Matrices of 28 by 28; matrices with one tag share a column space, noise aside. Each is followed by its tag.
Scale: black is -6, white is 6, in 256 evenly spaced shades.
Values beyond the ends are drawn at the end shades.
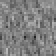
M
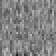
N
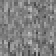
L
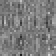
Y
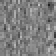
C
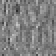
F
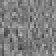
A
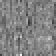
Y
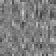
F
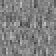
M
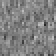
M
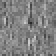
Y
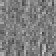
L
